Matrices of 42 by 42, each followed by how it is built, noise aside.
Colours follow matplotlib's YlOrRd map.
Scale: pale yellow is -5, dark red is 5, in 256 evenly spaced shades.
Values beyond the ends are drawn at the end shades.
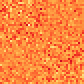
block diagonal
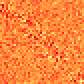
banded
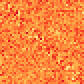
banded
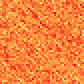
Toeplitz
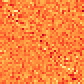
banded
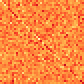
diagonal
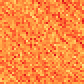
Toeplitz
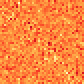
block diagonal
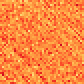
Toeplitz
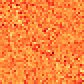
block diagonal
